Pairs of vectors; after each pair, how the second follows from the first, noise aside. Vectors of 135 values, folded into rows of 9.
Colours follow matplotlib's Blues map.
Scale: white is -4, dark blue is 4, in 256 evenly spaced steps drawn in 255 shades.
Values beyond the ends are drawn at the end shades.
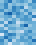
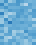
wrapped around, negated, shrunk.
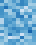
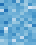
wrapped around, partly zeroed.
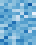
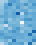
wrapped around, partly zeroed.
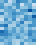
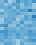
shrunk.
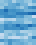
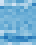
wrapped around, partly zeroed.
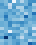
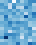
copied.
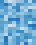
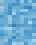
wrapped around, negated, shrunk.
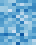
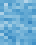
wrapped around, negated, shrunk.
